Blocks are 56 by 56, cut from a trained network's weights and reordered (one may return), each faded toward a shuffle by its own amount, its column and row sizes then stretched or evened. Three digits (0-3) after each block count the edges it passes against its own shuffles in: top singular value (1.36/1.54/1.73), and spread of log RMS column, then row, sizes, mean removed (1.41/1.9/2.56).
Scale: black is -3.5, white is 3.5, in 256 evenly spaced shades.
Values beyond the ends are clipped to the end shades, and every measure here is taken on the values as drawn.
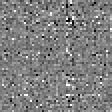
0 2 2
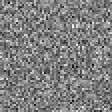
3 0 0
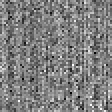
3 0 0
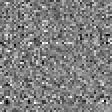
2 1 2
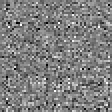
1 2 2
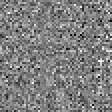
2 2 1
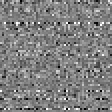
3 1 3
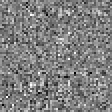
3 1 1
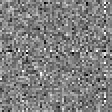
2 2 1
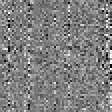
3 3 1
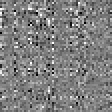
2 3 2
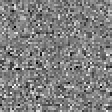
1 1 2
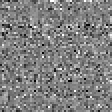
0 1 3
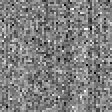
1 0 0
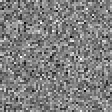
1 0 0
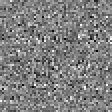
0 1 2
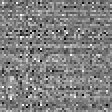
2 2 2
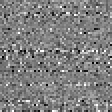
1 0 3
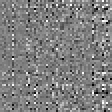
3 3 2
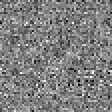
1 0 2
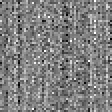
3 2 1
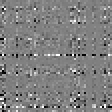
3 3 3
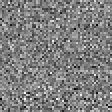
1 0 1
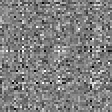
3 2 2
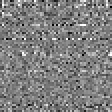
2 0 3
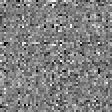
1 2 2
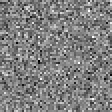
0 1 0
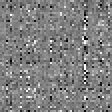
1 3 1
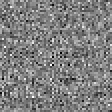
3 2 1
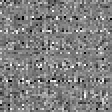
0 1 3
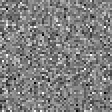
1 2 1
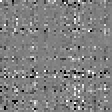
1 3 3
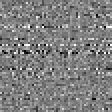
3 0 3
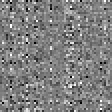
1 3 2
